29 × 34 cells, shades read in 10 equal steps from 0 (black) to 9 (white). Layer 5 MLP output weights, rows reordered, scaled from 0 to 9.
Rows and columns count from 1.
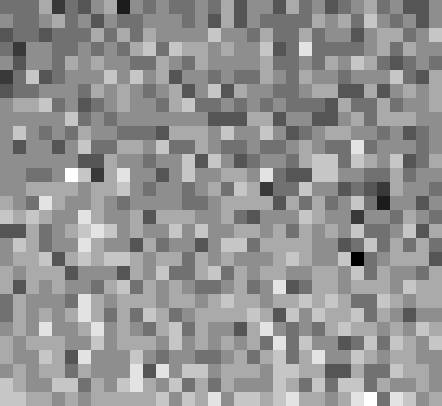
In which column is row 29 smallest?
30
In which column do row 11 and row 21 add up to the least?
2
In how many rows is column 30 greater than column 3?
7
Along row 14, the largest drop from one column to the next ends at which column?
21
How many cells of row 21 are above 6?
3
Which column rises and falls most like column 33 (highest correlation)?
10
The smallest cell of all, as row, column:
19, 28
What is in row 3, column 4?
3
